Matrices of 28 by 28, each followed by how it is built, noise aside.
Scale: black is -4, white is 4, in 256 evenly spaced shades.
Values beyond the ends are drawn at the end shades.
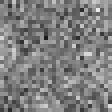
smooth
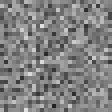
repeating rows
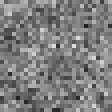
smooth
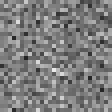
repeating rows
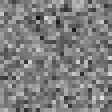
noise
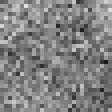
smooth
